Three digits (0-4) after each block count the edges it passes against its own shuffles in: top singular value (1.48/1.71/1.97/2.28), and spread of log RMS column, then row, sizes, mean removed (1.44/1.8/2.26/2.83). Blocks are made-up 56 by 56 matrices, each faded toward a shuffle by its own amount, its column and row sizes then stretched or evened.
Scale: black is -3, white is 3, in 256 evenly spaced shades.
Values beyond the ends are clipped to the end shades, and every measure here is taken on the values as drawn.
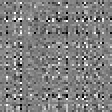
4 4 4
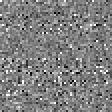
0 1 3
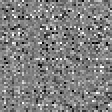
0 2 3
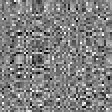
4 2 1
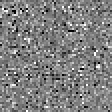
1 1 2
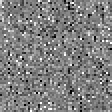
1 1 0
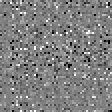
0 2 3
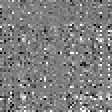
1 4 4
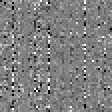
2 4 1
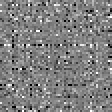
1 2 4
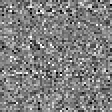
0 0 2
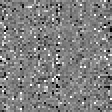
1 3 1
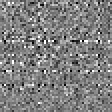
3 2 3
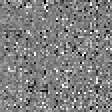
2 3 2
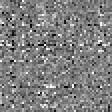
1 2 3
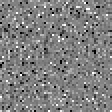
0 1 0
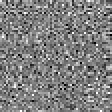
3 0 2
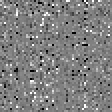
0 3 1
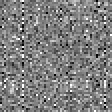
3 3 0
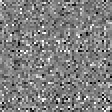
2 1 2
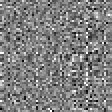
4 3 1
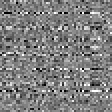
4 0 4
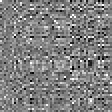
4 3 1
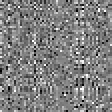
4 3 0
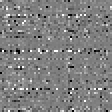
1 1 4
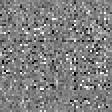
1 2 3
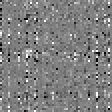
2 4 2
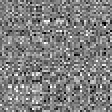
4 1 2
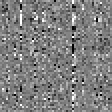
3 4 0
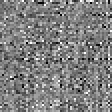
3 1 3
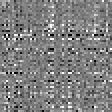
4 3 4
